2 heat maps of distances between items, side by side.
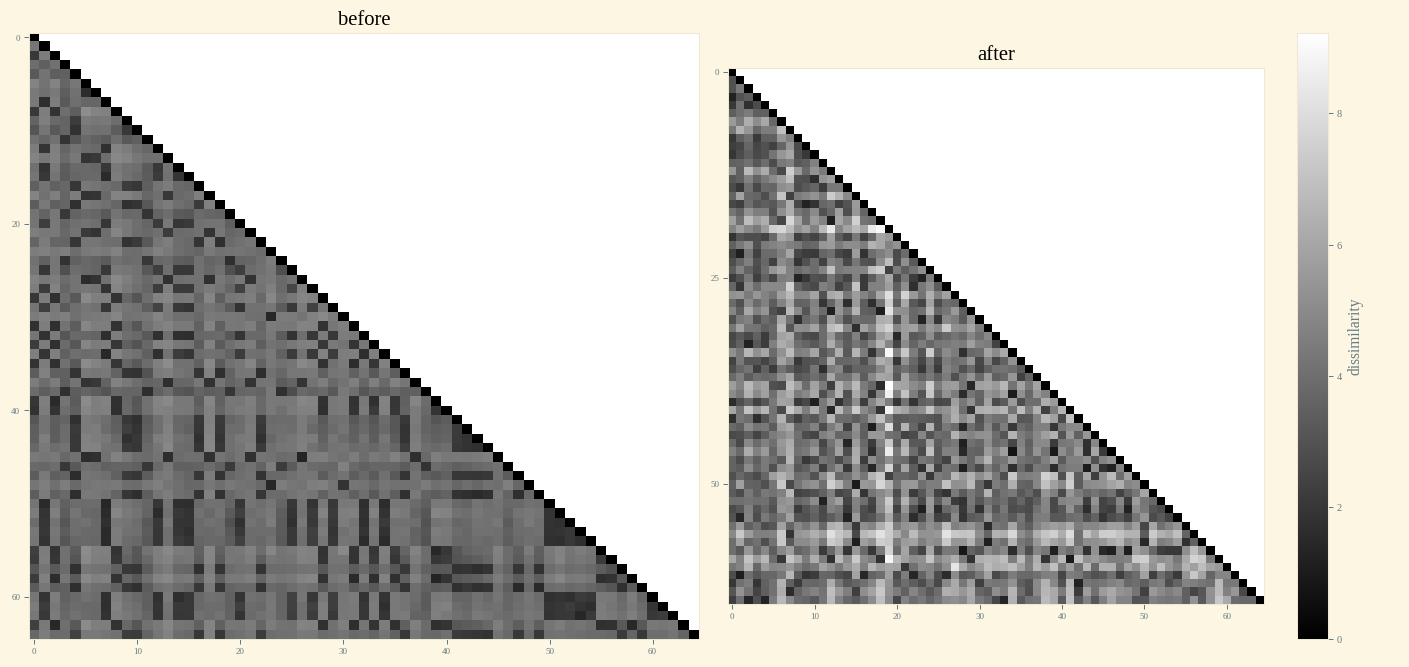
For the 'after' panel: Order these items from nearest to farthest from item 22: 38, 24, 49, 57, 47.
47, 49, 24, 38, 57
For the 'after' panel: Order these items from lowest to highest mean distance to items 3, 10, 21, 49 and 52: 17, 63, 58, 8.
8, 63, 58, 17
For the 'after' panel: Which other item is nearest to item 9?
16
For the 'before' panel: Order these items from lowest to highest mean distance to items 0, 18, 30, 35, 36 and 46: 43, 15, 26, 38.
43, 38, 15, 26
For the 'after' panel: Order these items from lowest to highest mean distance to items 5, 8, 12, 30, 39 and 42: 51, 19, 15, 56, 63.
51, 63, 15, 56, 19
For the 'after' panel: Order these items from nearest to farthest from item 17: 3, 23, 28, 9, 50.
28, 23, 9, 3, 50
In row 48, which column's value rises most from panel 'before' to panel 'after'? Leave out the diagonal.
19
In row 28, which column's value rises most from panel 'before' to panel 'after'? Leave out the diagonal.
56
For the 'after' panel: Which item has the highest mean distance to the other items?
19
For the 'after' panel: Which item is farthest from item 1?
56
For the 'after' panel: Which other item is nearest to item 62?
42
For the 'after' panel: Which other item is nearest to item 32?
20
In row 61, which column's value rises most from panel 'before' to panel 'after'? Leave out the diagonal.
7
